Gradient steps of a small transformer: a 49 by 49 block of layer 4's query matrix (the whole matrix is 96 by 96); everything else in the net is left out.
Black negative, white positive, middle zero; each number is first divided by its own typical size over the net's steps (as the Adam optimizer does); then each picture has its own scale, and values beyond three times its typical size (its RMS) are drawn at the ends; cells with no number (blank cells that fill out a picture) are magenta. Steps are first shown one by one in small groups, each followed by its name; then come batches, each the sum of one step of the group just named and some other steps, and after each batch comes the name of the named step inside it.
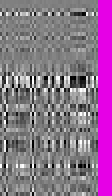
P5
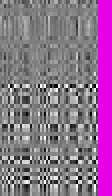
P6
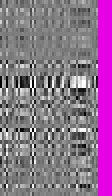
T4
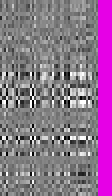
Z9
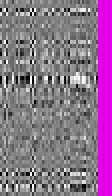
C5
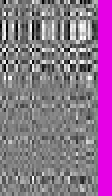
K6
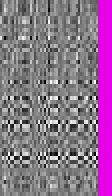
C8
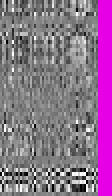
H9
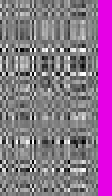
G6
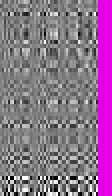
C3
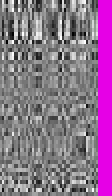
H9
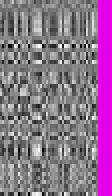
P6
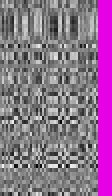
C8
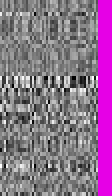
P5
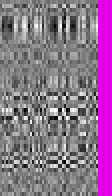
C8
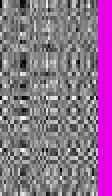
C8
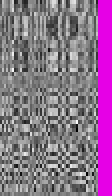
H9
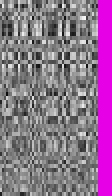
Z9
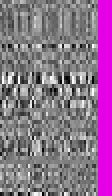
Z9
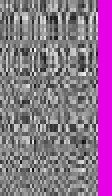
G6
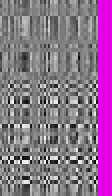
P6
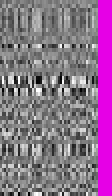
T4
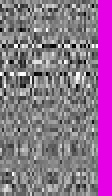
C5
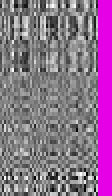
H9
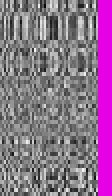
G6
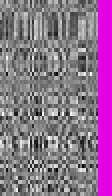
G6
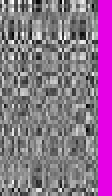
C8
